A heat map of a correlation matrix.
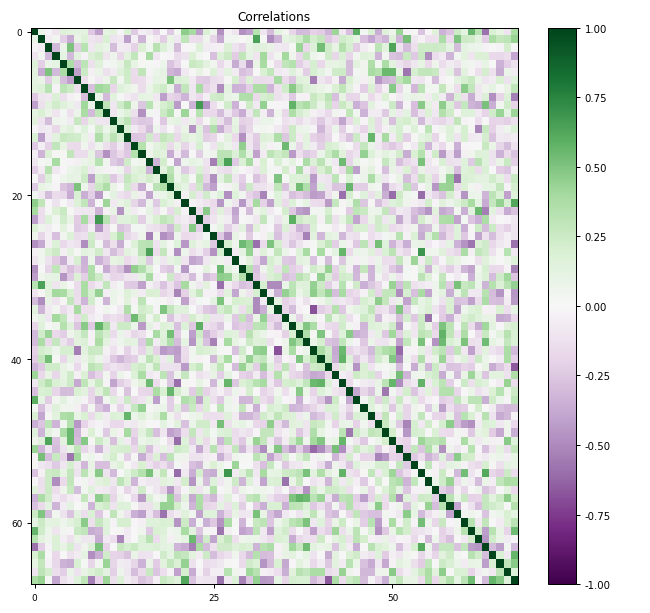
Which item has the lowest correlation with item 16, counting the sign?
25
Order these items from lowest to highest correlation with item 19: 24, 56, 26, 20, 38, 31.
56, 24, 31, 26, 20, 38
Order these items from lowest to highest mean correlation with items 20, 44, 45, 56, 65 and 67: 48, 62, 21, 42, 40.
40, 48, 62, 42, 21
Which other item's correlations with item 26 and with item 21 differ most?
67
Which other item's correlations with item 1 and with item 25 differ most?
38
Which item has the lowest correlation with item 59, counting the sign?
18
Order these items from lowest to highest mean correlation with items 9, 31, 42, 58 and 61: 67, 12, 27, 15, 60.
15, 27, 12, 60, 67
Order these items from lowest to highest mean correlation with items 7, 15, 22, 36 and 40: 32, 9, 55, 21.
55, 21, 9, 32
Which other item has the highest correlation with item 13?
47
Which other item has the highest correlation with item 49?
5
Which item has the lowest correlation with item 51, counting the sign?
39
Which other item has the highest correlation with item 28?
53
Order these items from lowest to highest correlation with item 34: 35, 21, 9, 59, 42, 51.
59, 35, 9, 21, 42, 51
